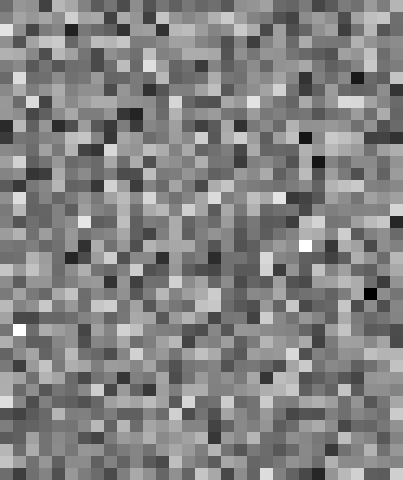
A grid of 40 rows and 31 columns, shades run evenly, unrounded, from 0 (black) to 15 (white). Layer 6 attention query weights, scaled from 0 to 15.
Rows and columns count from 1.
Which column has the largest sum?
14
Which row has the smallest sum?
11
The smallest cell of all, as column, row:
29, 25
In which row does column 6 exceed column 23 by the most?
2
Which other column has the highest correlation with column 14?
28
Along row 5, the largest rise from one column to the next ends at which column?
5
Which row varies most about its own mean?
12
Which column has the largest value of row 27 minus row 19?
21
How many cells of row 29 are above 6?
24
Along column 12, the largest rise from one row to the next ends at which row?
34
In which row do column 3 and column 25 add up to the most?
23
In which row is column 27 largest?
9
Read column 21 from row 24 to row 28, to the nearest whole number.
5 8 9 12 8
